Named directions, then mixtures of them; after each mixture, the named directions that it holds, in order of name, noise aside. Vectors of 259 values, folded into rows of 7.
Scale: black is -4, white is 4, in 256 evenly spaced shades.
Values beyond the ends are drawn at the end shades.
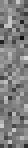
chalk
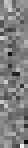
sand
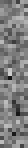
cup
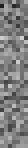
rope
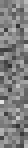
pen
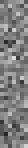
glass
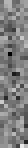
chalk, sand.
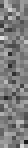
rope, sand.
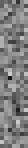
cup, rope.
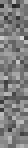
rope.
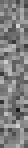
cup, pen.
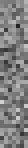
pen.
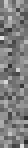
chalk, sand.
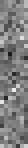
chalk, pen, sand.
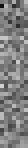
rope.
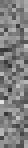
pen.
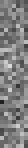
pen.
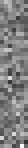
cup, pen, sand.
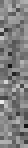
cup, pen, sand.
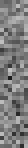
cup, pen.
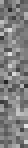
cup, sand.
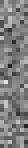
chalk, cup, sand.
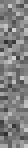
glass.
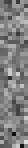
cup, sand.
